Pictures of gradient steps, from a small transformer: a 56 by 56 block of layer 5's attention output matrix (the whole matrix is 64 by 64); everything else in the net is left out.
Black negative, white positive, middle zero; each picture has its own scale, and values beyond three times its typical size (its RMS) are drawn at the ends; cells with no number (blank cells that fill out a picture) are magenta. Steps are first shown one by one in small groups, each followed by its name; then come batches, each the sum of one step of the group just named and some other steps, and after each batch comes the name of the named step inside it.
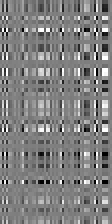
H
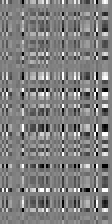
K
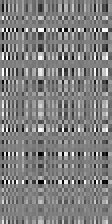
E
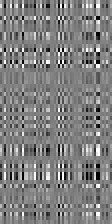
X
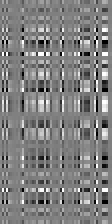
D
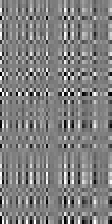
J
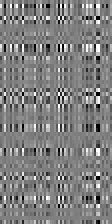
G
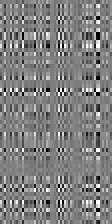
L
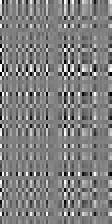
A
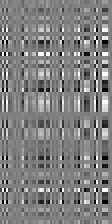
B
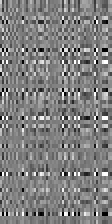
A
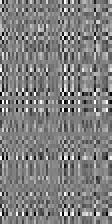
A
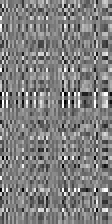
K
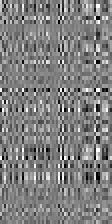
X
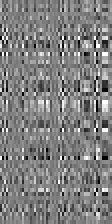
B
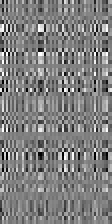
E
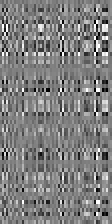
L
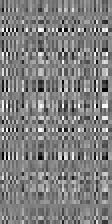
E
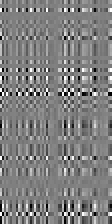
J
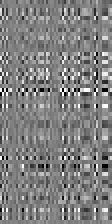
B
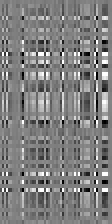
D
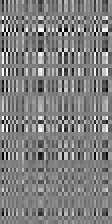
E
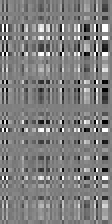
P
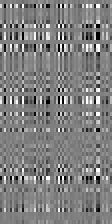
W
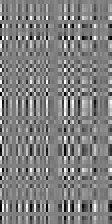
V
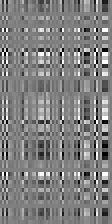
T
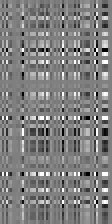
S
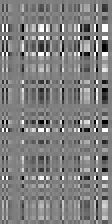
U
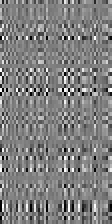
V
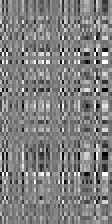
T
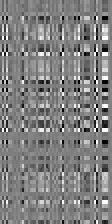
P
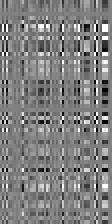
P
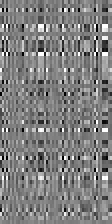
U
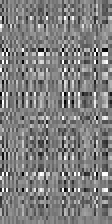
S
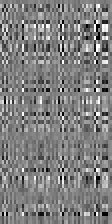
W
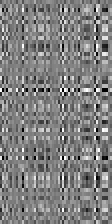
U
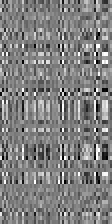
T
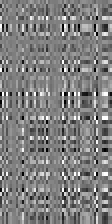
S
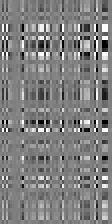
U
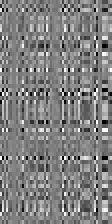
U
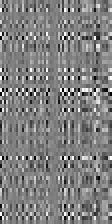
W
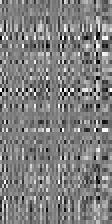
P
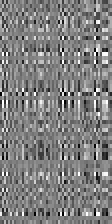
T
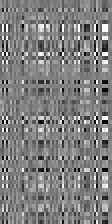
P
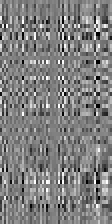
V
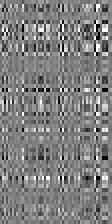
W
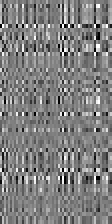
W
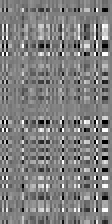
P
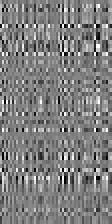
W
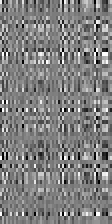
T
